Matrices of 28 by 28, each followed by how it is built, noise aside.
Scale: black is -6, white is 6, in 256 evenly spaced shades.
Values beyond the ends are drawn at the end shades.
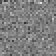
uneven rows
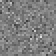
block diagonal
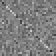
diagonal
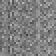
repeating rows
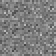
repeating rows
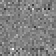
uneven rows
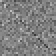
diagonal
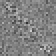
banded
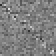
banded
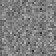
repeating rows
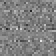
uneven rows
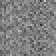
repeating rows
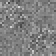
block diagonal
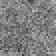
smooth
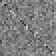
diagonal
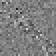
banded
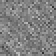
Toeplitz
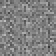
repeating rows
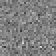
uneven rows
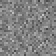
repeating rows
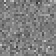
uneven rows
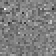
uneven rows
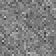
Toeplitz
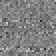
uneven rows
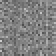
repeating rows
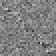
banded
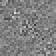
block diagonal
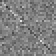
diagonal
